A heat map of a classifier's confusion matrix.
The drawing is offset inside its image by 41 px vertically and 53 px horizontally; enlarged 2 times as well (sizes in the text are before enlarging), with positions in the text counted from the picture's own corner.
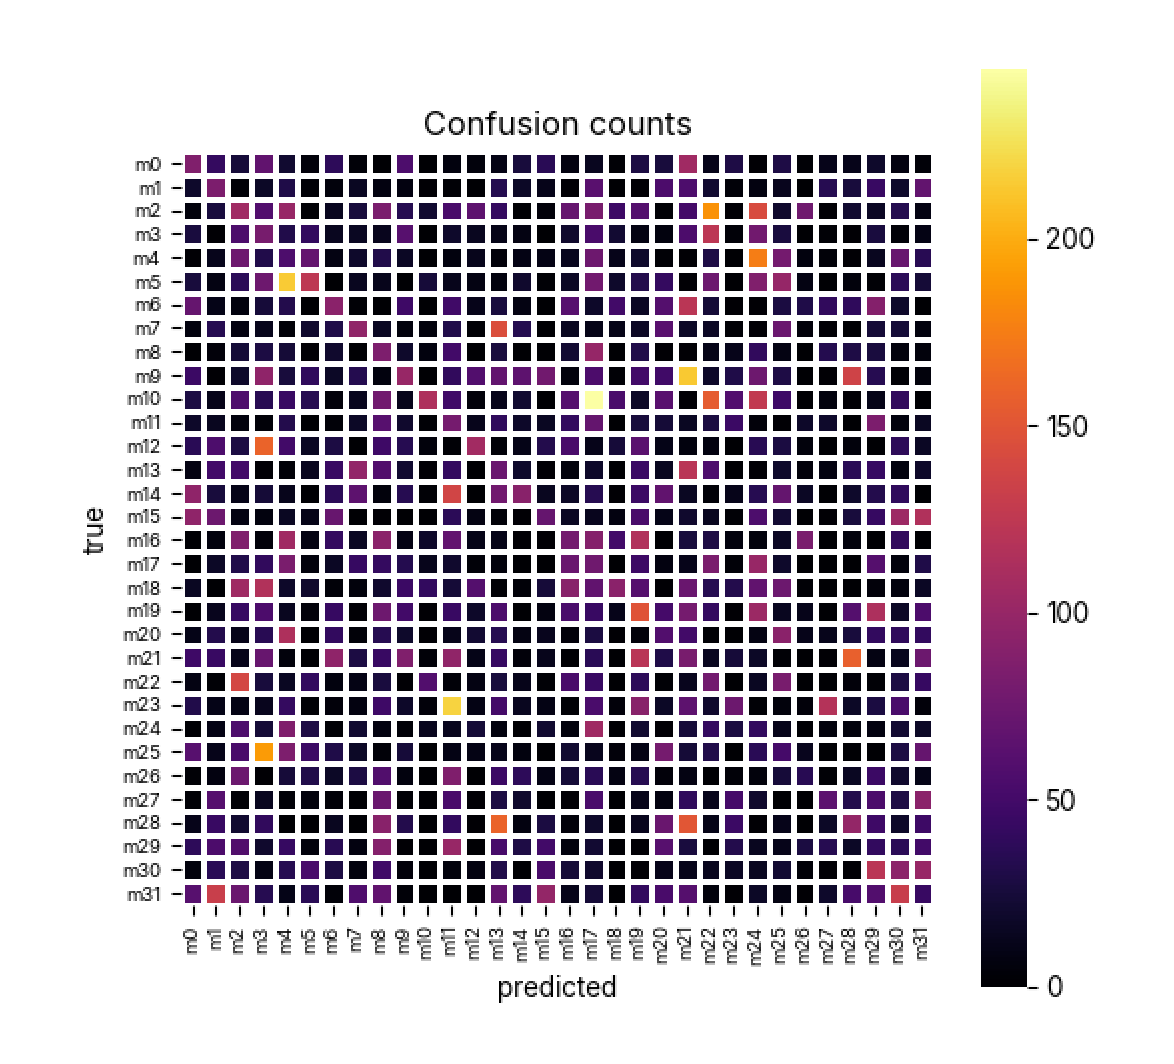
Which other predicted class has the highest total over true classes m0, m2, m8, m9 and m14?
m21
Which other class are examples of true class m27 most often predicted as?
m31
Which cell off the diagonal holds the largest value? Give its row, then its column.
m10, m17
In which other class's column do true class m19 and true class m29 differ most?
m24
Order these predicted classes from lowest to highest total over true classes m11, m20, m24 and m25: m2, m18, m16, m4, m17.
m18, m16, m2, m17, m4
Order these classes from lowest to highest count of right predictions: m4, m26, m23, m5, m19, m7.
m26, m4, m23, m7, m5, m19
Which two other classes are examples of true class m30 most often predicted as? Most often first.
m29, m31
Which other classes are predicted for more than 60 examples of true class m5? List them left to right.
m3, m4, m17, m22, m24, m25
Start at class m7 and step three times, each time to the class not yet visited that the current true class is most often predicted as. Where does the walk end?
m28
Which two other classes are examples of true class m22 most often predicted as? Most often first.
m2, m25
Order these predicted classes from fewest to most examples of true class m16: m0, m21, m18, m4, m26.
m0, m21, m18, m26, m4
